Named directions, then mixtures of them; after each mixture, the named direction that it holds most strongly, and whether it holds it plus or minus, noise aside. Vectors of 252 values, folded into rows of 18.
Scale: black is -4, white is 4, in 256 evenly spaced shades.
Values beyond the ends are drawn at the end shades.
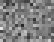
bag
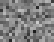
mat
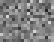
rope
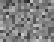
bag, plus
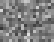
mat, minus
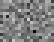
rope, minus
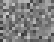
bag, minus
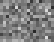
rope, minus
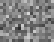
mat, minus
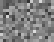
rope, plus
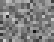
bag, minus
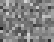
bag, minus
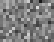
rope, minus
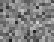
mat, plus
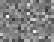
rope, plus
